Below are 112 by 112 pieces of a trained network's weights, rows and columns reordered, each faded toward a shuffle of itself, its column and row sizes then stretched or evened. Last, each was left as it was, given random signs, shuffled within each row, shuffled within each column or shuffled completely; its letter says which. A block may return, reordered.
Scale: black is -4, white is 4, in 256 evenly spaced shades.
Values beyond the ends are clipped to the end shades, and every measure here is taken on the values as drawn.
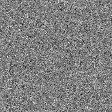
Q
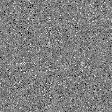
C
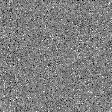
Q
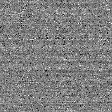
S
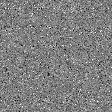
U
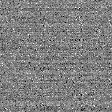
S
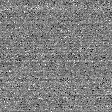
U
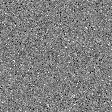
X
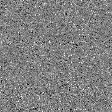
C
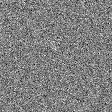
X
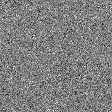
U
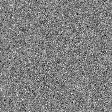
Q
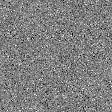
U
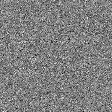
U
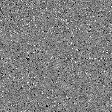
C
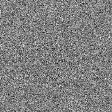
C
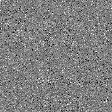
C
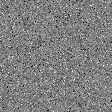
X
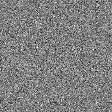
C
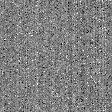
Q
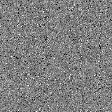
C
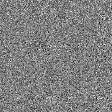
C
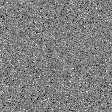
U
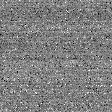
U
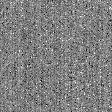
Q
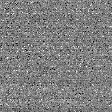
S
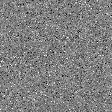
U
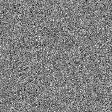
Q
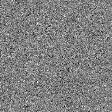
C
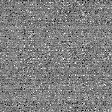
S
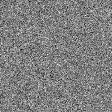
Q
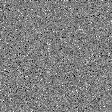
U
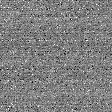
U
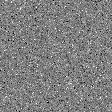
X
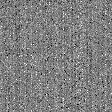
Q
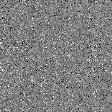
C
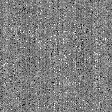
S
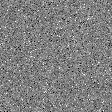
X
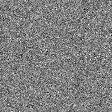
U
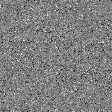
U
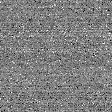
U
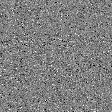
U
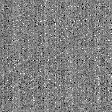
S
